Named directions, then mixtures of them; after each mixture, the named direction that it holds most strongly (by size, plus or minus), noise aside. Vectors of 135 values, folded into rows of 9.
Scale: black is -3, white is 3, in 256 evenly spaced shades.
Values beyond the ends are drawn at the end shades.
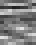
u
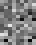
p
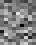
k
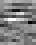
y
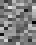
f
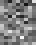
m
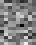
k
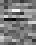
y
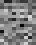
k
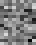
p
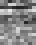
u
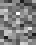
k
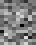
k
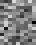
f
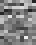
u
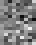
m
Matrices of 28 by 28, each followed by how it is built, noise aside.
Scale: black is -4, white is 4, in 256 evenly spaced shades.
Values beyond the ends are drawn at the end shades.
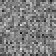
blocks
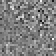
upper triangular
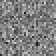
repeating rows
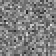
noise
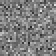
noise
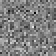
low rank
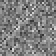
Hankel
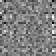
low rank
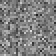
repeating rows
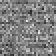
blocks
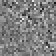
upper triangular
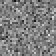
noise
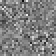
block diagonal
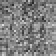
blocks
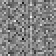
repeating rows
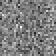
repeating rows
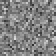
repeating rows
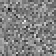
diagonal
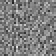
repeating rows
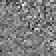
upper triangular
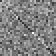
diagonal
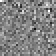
upper triangular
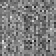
blocks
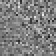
upper triangular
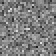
noise
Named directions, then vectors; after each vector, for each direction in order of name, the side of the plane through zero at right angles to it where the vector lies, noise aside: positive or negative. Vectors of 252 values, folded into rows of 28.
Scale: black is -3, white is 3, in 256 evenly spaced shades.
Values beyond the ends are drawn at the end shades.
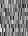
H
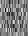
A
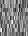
negative, positive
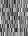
positive, negative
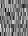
positive, positive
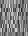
negative, positive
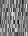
negative, positive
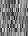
positive, negative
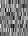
positive, positive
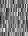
negative, positive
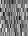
positive, negative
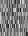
positive, negative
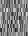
positive, negative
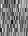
positive, negative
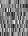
positive, positive
